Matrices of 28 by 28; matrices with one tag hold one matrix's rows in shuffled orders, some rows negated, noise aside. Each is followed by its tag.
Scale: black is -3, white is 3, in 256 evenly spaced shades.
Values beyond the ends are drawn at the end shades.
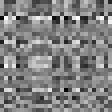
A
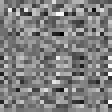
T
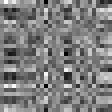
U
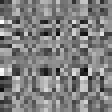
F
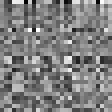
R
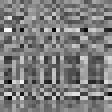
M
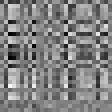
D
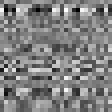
A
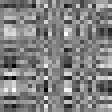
U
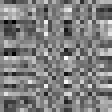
U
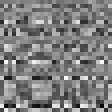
A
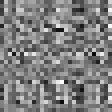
T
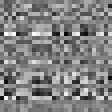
A
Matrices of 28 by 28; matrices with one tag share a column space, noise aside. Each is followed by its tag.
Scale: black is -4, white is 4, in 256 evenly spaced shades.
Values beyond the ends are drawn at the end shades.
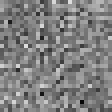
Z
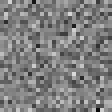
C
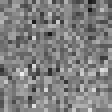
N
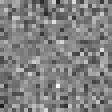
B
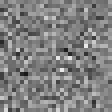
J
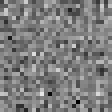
B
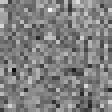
N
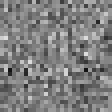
N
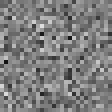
J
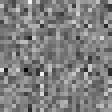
N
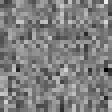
N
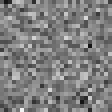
C
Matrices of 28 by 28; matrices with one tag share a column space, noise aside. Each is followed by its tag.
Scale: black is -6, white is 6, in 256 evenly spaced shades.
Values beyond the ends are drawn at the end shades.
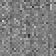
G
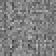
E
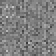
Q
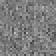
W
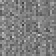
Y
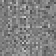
Q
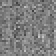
G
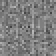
Q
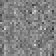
E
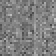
W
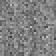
Y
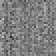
Y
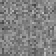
E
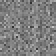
Y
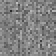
E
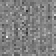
W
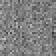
Y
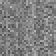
Q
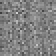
E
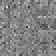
Q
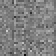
Q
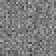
Q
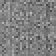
Y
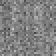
W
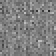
E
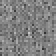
W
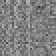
Q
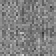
W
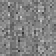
W
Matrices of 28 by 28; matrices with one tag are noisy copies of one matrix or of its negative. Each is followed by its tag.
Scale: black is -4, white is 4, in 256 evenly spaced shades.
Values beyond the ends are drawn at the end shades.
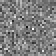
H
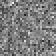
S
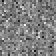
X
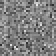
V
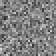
V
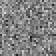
S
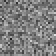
S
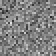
H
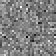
S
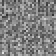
X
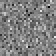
V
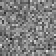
S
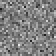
V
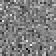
X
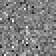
H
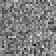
S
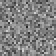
H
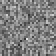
X
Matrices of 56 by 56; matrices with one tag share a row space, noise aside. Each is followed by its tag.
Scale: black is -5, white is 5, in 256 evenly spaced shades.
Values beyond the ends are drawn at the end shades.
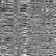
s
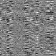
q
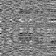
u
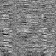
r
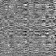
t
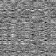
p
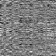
u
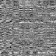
u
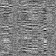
r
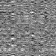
p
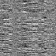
r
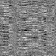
r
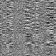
q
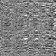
t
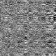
t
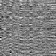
u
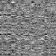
p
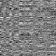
u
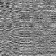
u
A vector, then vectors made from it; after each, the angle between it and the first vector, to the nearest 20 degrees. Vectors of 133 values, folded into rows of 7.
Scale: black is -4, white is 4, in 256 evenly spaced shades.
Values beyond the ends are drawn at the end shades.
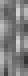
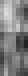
120 degrees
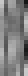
80 degrees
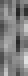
160 degrees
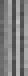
80 degrees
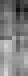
120 degrees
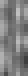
20 degrees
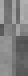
100 degrees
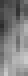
120 degrees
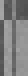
100 degrees
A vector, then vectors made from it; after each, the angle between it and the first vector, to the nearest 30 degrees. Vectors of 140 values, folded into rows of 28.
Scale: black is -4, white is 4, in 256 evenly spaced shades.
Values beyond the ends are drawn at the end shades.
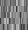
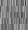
120 degrees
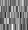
30 degrees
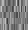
90 degrees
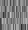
60 degrees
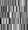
30 degrees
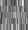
60 degrees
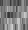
60 degrees
